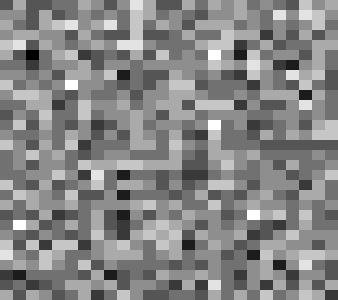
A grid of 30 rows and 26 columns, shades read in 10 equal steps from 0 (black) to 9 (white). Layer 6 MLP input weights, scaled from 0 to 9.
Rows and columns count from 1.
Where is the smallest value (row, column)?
6, 3
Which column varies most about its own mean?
10
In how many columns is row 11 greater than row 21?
9
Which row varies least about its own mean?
21
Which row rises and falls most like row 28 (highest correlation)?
22
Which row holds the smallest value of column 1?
28
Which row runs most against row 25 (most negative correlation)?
12
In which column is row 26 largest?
1
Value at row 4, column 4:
5
